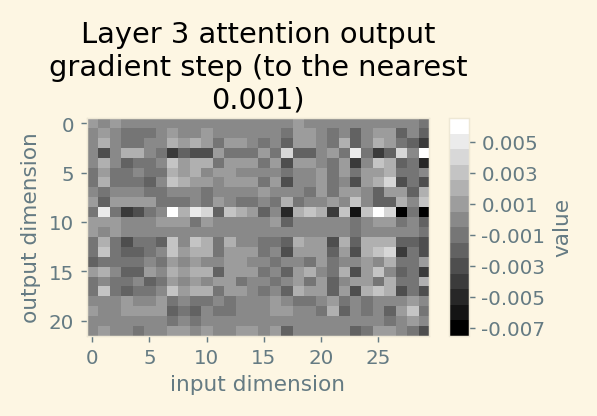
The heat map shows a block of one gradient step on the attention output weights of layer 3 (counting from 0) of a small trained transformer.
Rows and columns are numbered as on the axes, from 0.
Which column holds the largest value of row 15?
25
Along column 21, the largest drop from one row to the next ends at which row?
9
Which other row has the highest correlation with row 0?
11
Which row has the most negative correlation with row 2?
3
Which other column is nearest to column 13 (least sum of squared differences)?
14
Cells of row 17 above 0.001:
8
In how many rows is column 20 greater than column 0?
9
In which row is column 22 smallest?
19
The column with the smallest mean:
29
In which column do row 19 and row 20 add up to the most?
28
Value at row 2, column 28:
-0.002
